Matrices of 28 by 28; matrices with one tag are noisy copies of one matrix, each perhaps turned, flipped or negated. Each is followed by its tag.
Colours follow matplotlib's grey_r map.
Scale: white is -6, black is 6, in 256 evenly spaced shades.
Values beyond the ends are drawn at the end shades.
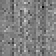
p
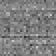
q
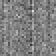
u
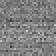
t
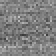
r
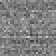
q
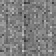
u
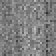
r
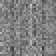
p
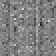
q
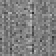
u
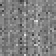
t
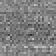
r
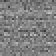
p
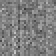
q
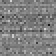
t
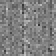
u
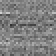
p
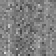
r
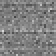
u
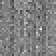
p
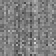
t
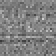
q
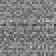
t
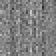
p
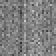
t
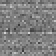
u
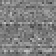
u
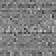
u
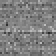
u
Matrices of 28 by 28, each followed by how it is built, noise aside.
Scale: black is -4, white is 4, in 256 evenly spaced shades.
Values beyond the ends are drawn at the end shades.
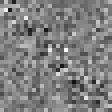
banded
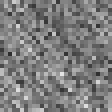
Toeplitz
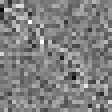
banded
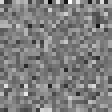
uneven rows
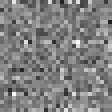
uneven rows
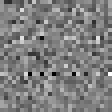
uneven rows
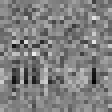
low rank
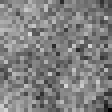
smooth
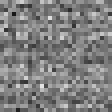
blocks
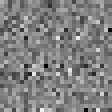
uneven rows
